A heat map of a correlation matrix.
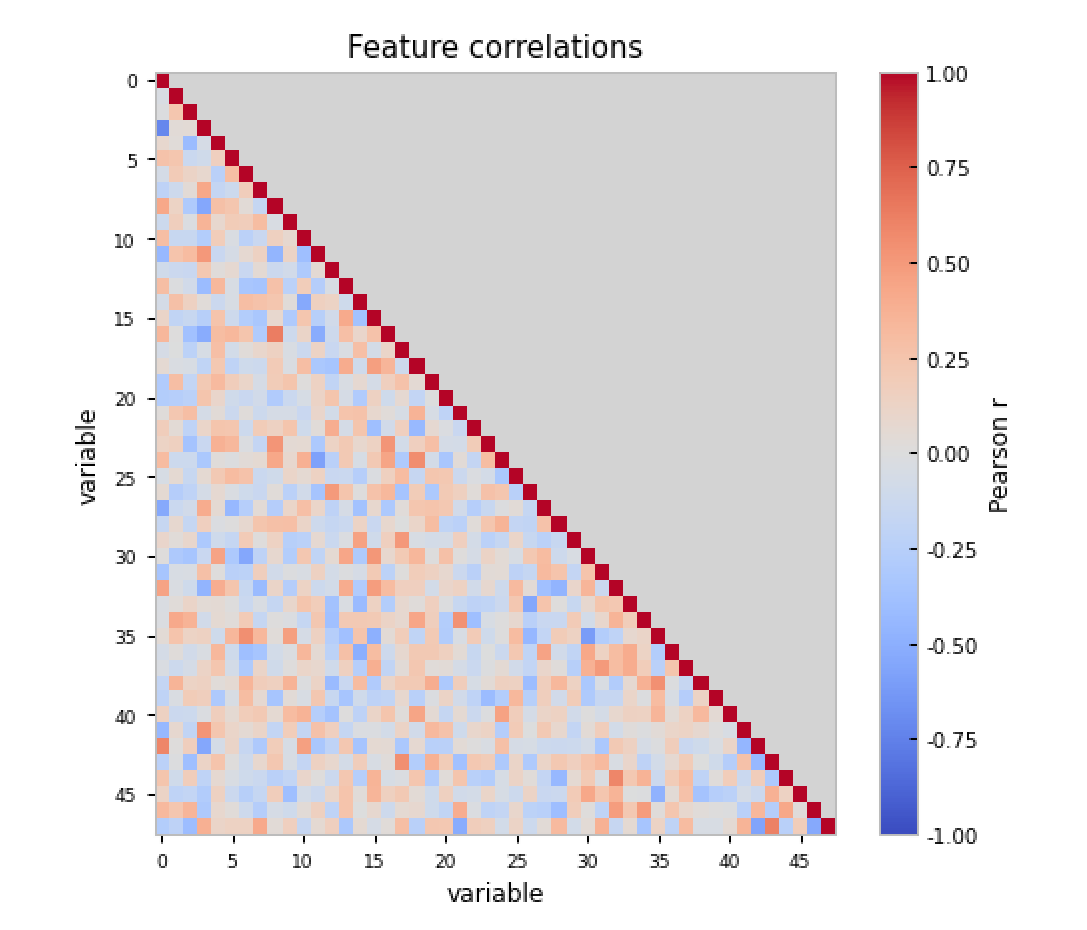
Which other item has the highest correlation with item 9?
35
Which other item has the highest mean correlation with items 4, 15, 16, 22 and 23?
8
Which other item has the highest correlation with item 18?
24
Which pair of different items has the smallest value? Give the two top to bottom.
0, 3
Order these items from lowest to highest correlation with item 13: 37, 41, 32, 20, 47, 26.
47, 41, 20, 37, 26, 32
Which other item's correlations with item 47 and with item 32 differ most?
46
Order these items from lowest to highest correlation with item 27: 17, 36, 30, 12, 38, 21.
12, 21, 17, 38, 30, 36
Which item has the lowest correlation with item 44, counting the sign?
28
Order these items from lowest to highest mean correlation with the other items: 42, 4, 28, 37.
42, 28, 37, 4
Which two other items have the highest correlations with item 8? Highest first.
16, 23
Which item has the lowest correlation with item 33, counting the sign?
26
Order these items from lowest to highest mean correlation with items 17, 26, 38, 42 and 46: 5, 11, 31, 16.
31, 11, 5, 16
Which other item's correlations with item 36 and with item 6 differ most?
30
